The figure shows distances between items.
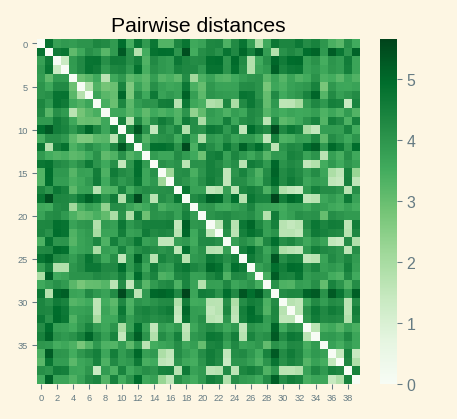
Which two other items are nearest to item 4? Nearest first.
8, 19
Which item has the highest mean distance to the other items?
29
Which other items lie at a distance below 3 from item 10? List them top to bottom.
14, 18, 25, 33, 34
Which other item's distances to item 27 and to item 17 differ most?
32
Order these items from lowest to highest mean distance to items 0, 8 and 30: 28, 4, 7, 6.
4, 7, 28, 6
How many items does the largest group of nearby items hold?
9
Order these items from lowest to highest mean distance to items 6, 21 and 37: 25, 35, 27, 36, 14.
36, 35, 27, 14, 25
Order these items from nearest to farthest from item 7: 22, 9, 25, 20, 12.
22, 9, 20, 12, 25
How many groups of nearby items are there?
10
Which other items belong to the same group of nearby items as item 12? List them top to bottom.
1, 29
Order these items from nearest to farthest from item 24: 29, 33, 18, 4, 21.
21, 4, 33, 29, 18
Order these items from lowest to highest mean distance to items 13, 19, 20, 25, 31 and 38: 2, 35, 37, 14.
35, 14, 37, 2
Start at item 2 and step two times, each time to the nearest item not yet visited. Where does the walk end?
26
